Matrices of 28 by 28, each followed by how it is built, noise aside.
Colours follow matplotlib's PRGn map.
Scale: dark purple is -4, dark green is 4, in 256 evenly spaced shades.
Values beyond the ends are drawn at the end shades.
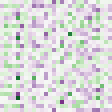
repeating rows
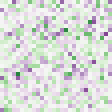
repeating columns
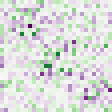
block diagonal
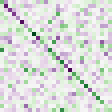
diagonal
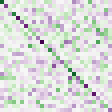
diagonal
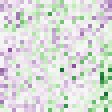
smooth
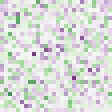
noise
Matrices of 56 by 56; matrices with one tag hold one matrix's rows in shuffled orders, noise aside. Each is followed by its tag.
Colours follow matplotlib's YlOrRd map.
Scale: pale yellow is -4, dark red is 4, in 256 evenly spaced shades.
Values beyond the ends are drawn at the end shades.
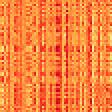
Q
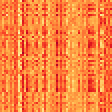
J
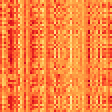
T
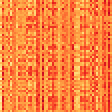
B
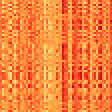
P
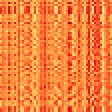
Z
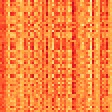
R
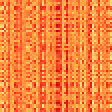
Q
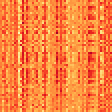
J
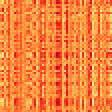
Q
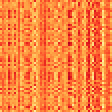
Z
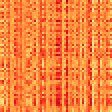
Q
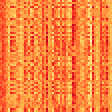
R
